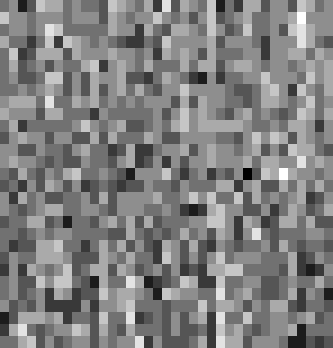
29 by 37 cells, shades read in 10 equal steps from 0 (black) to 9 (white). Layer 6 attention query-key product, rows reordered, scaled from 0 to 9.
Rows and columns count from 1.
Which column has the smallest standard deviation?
20
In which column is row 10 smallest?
11
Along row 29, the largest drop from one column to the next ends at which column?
17
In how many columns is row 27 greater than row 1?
12
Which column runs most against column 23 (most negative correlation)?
7
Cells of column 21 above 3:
20
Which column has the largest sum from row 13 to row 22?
25
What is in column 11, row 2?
5
